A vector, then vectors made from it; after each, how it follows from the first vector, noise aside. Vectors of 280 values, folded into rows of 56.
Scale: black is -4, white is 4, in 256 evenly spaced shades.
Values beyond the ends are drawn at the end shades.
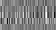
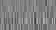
wrapped around, negated, shrunk.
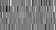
wrapped around, partly zeroed.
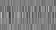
reversed, negated, shrunk.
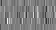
negated, partly zeroed.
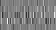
negated, partly zeroed.
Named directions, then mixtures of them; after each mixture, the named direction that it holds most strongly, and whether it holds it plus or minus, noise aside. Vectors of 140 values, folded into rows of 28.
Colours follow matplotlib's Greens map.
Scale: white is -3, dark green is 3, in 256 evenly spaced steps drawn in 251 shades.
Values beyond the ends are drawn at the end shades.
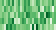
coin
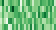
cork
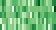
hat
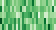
hat, minus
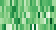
coin, minus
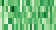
cork, plus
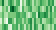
cork, plus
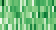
cork, plus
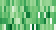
coin, plus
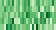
coin, plus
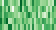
cork, minus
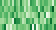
coin, minus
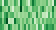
cork, minus
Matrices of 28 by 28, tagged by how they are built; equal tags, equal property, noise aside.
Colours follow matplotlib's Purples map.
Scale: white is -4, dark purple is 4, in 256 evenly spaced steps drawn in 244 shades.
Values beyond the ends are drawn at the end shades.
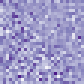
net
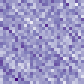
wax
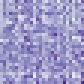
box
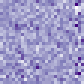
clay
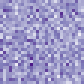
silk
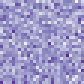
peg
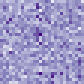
clay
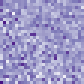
net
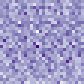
peg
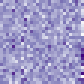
clay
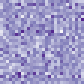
silk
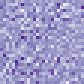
silk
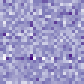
silk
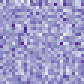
silk
